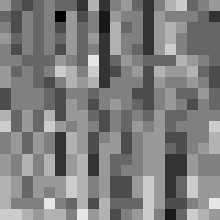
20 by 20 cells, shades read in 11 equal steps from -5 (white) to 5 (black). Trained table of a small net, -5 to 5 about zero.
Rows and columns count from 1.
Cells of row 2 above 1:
6
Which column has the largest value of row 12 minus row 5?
16
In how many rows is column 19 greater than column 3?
9
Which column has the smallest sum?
7
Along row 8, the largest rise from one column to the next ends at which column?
10
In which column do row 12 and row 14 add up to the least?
20
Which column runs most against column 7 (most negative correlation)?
12
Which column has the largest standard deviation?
14
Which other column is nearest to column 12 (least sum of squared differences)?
17
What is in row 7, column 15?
-2
